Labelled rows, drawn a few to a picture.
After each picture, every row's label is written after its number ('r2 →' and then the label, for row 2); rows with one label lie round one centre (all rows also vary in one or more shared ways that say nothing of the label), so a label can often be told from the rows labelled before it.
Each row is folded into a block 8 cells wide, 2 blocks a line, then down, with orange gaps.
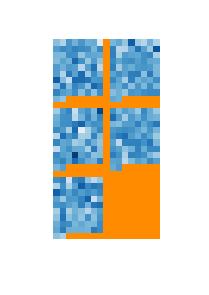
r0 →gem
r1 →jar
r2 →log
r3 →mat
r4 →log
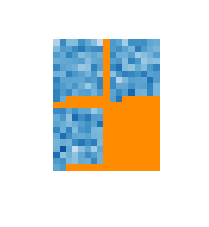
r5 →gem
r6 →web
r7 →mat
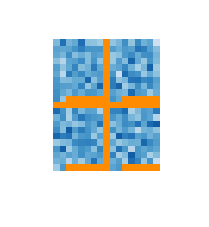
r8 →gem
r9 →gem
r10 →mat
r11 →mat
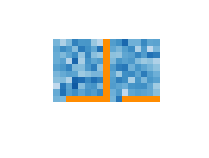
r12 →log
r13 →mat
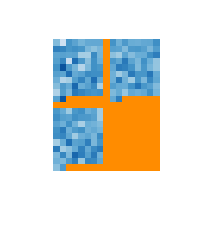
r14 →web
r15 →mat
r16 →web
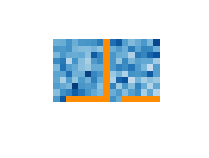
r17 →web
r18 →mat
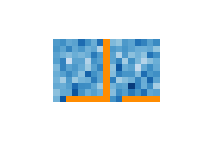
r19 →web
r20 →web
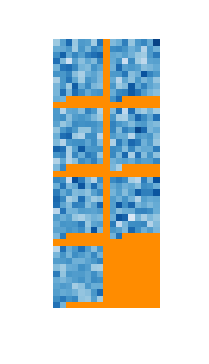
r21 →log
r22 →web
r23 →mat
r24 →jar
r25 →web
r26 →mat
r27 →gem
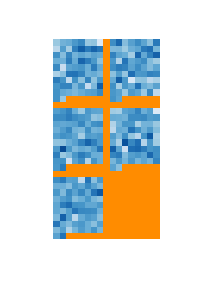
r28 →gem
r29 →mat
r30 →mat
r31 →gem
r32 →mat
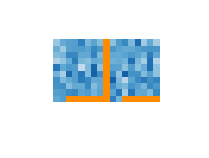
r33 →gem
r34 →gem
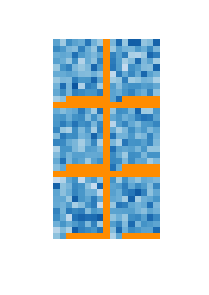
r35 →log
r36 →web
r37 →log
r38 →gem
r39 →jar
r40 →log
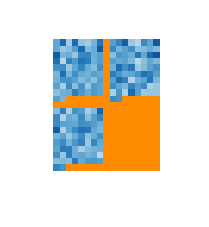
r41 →jar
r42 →mat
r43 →jar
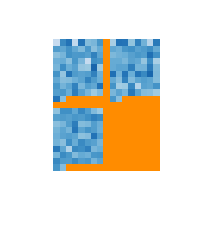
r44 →gem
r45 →gem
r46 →gem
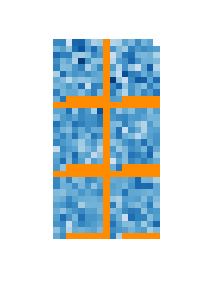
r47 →web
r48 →gem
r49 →log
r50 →web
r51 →mat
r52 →gem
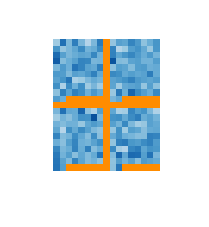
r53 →jar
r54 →jar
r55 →gem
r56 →web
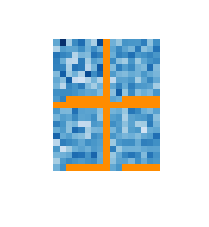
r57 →web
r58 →log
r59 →web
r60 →web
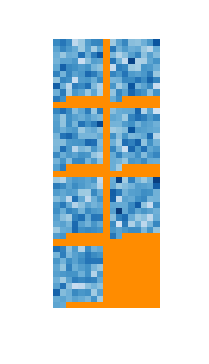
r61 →mat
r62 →jar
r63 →mat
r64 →gem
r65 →web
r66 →jar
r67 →mat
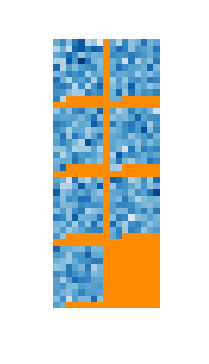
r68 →gem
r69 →log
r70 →web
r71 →log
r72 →jar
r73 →mat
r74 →mat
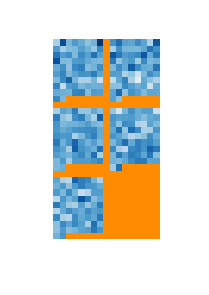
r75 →jar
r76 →log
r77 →jar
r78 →web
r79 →web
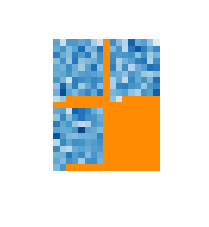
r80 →log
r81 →log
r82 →web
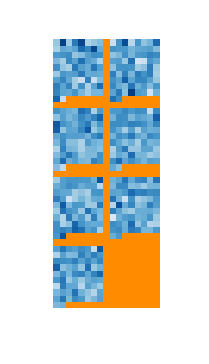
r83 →gem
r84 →gem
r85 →log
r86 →log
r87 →web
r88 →log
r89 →log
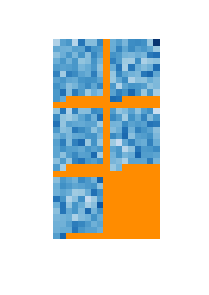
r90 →gem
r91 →web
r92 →jar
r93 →mat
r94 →web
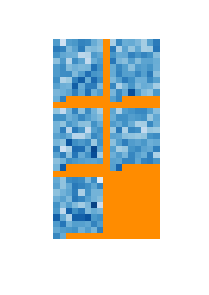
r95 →web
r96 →jar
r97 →web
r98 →web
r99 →gem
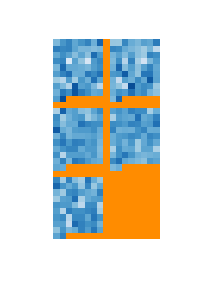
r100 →web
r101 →web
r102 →jar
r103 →log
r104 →mat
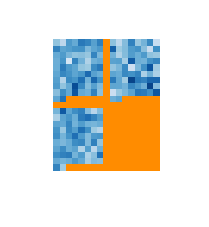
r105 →web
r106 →jar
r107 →gem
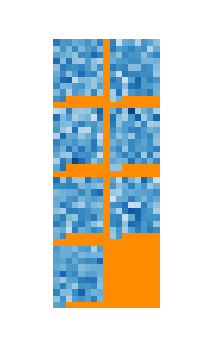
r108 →mat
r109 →mat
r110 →jar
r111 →jar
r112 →mat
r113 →mat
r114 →mat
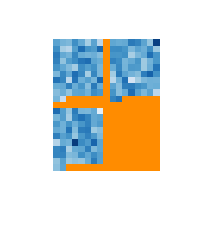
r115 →jar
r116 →web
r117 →mat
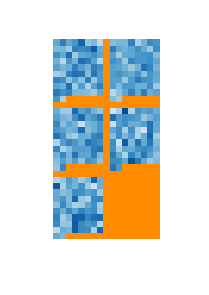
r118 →gem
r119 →jar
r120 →web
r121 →gem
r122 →jar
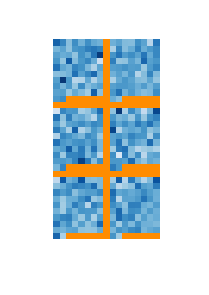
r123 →mat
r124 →log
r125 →jar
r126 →jar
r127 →gem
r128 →jar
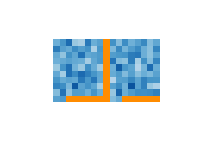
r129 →mat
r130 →log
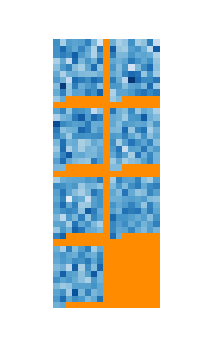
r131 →log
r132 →jar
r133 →log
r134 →mat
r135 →web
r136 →gem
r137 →log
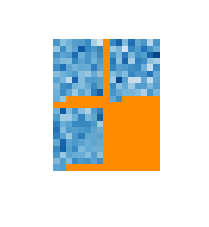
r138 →log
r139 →mat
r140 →jar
